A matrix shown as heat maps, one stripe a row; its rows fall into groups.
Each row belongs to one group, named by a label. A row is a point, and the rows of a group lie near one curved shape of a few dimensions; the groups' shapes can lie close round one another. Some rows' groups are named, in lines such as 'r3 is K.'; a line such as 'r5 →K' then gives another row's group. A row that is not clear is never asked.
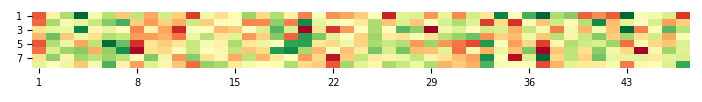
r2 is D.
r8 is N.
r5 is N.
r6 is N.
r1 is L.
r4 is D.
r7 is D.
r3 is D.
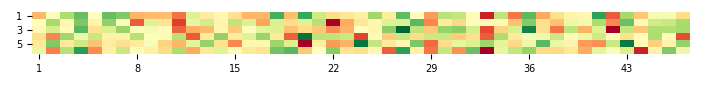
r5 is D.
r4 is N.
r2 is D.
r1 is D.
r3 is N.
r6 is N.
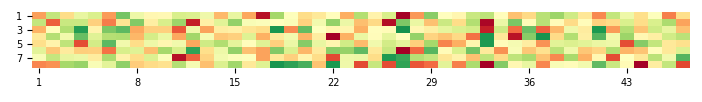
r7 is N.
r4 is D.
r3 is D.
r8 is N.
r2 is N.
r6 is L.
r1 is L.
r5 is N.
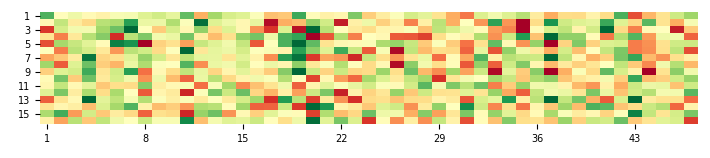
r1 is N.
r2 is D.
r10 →D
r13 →L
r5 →N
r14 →D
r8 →N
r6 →N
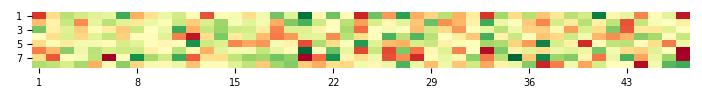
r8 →N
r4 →N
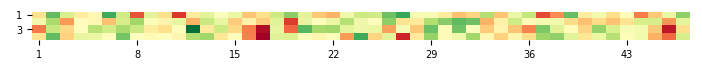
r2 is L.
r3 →D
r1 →N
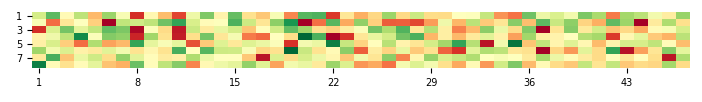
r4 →D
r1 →D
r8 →N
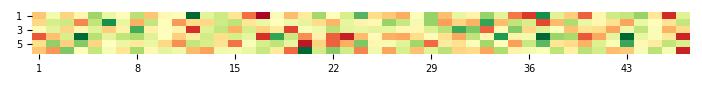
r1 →D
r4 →L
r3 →L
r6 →N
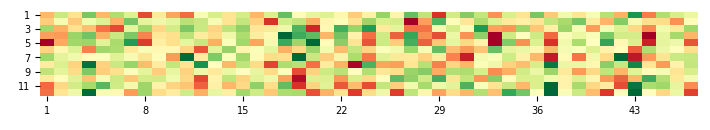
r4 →N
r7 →N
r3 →L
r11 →L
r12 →L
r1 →D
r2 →L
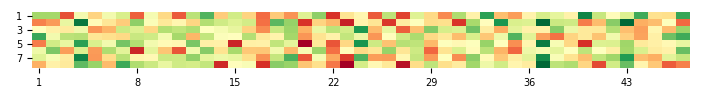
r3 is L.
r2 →L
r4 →N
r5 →D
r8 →L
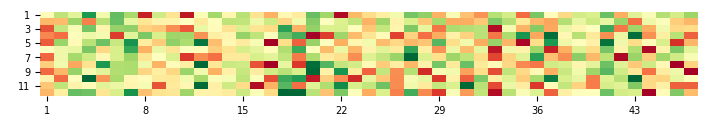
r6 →N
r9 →N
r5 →D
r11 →D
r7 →N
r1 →D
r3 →D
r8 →D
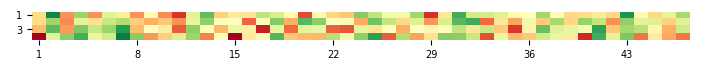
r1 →D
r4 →D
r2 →D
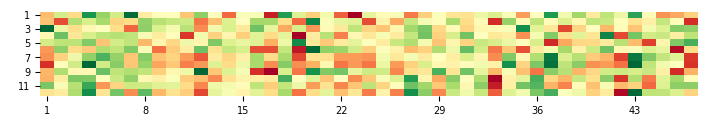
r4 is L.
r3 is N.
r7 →L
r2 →N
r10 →N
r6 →D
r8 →L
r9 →D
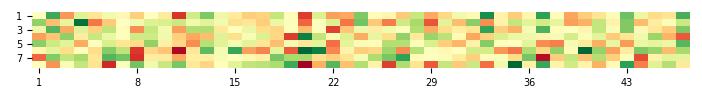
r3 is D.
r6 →D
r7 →N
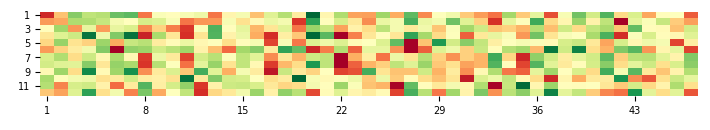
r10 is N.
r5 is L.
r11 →N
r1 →N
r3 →D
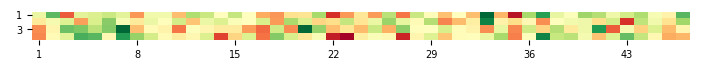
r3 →D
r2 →N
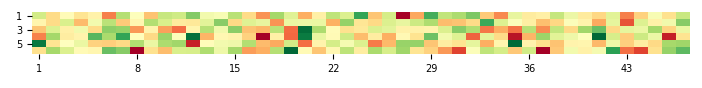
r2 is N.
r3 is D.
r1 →L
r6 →N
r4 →D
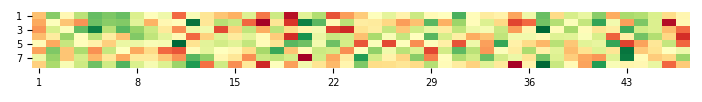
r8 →D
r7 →D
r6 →D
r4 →N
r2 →D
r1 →L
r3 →L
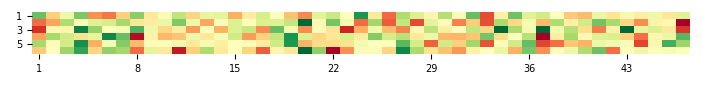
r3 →L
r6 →D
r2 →N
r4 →N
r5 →N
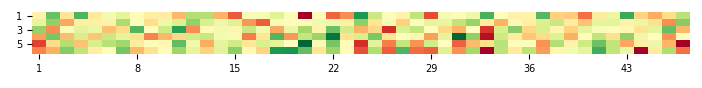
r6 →N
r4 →D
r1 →D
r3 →N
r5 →N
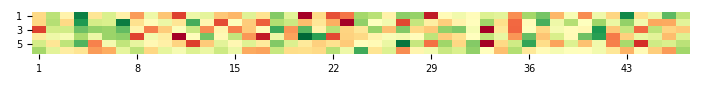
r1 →D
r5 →N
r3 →D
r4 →D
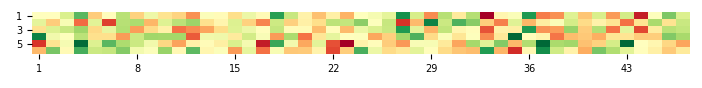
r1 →N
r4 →N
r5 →L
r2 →L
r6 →D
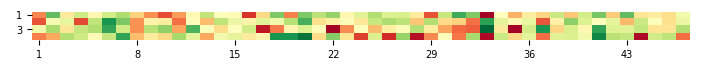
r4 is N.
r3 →D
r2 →N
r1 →D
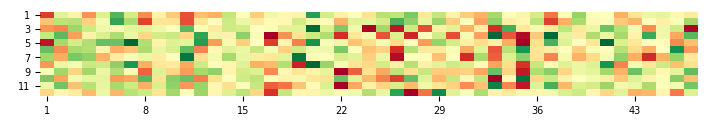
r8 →D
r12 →L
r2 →N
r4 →D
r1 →N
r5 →D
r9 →D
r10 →N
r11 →D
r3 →N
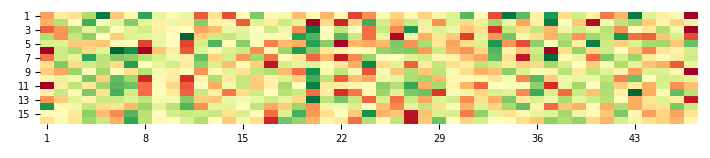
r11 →N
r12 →D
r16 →L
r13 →N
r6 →N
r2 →D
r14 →N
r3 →N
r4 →N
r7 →D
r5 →D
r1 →L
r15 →L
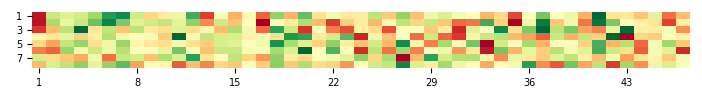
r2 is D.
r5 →N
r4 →N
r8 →N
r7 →L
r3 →L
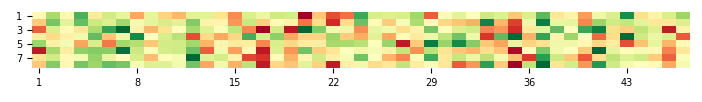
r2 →D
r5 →L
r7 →D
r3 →D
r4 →L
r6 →D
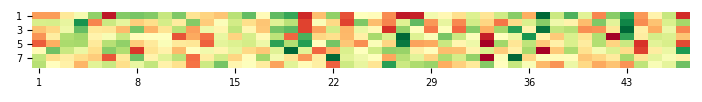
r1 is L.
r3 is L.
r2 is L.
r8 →N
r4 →N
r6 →N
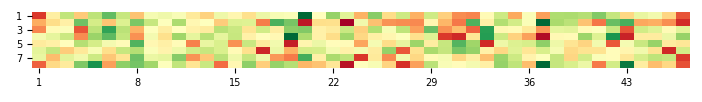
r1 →N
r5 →L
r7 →N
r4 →N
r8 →L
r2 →L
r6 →L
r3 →N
